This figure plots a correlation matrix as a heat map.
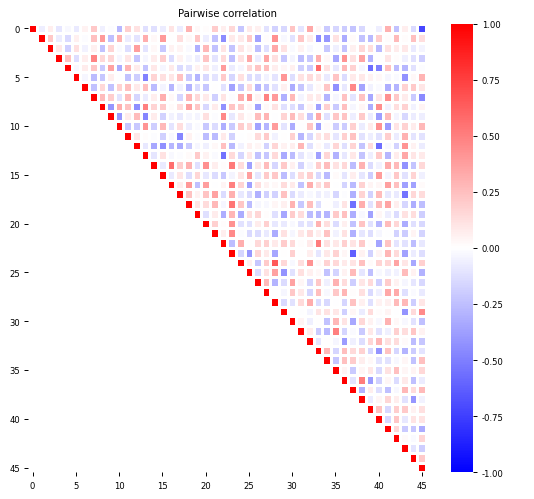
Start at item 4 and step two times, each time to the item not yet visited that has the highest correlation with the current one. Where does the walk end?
22
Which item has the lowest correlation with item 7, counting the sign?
45
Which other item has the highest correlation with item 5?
29
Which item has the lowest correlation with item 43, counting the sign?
17
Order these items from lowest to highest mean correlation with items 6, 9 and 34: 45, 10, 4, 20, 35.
35, 10, 20, 45, 4
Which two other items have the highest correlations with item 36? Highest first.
38, 3
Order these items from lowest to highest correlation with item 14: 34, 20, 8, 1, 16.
1, 8, 34, 20, 16
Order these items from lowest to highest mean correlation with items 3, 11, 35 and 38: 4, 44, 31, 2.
44, 31, 2, 4
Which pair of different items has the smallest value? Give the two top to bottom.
0, 45
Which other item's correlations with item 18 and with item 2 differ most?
23
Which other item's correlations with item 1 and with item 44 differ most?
28
